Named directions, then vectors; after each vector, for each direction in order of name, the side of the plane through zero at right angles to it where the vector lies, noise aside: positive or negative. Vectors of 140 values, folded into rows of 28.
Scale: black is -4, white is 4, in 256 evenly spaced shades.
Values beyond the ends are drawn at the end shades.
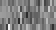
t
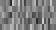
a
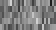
negative, negative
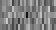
negative, positive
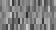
negative, positive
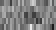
positive, positive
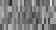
positive, positive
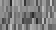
positive, positive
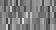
positive, negative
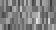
negative, negative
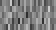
negative, positive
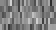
negative, negative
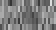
positive, positive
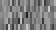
negative, positive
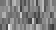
positive, positive
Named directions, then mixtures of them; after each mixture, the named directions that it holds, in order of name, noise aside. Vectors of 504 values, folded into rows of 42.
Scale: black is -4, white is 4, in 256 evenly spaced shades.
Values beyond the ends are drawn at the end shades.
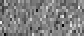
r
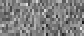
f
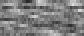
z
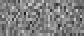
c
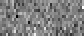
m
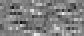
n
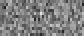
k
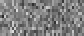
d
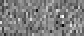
c, r.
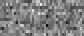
f, n, z.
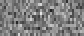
c, k, n.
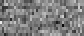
r, z.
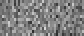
c, f, m.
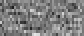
n, r.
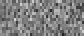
c, f, k.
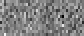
c, f, r.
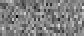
c, k, m.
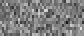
f, n, r.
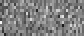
c, r.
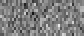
c, d, f.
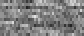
k, z.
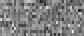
d, z.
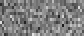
n, r.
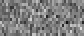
f, n, r.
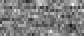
r, z.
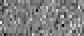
r.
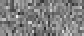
c, m, z.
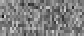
c, d.
